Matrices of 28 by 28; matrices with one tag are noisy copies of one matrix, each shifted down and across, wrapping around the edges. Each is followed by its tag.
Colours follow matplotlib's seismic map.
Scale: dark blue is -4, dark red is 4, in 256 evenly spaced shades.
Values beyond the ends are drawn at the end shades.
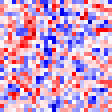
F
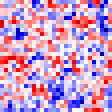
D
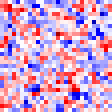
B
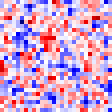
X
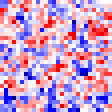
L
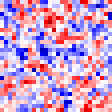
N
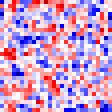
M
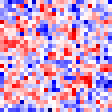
L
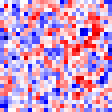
F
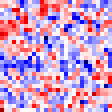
N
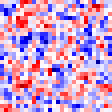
L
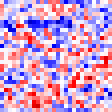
N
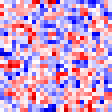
B
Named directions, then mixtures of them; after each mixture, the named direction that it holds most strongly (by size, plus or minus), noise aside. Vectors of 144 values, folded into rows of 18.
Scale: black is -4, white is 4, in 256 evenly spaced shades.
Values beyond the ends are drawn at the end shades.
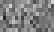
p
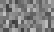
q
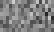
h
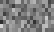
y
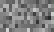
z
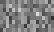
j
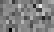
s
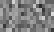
s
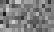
y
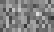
j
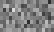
z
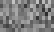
h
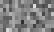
z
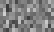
q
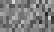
h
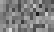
s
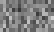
j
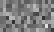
j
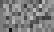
s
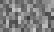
q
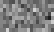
z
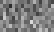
p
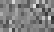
h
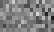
h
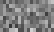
q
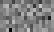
s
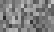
p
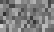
y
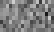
h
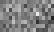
j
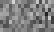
h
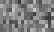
q
